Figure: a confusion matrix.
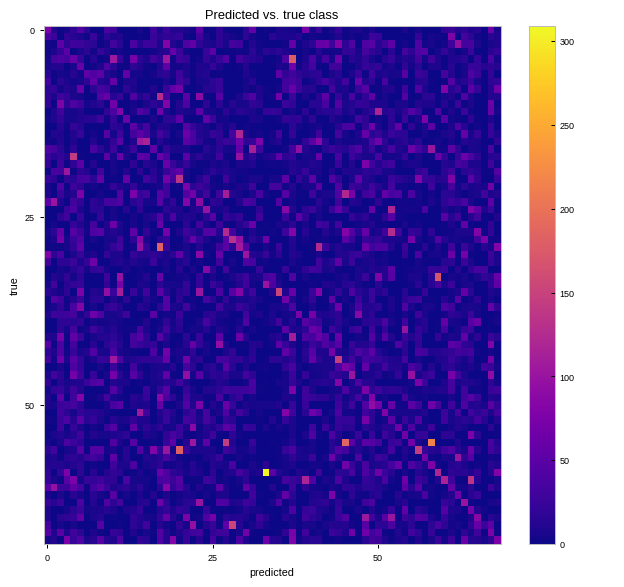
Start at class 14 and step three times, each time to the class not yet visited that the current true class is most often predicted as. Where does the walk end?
4
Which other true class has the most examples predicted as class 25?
65
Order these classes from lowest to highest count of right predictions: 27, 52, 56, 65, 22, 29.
52, 22, 65, 29, 27, 56
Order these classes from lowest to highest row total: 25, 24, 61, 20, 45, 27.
25, 45, 24, 61, 20, 27
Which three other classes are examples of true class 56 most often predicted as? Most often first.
20, 18, 16
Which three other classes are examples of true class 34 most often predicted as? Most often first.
33, 11, 68
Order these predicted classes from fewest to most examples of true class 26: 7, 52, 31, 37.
52, 37, 7, 31
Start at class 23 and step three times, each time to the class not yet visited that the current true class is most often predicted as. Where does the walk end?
18
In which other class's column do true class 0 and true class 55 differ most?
58
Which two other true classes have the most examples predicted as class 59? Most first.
33, 17
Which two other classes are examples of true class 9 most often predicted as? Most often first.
17, 23
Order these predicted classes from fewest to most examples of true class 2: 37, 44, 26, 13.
26, 13, 37, 44
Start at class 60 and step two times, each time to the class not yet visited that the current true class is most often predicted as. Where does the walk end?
54
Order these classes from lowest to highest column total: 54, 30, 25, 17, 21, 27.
25, 30, 54, 27, 21, 17
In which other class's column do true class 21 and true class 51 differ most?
14
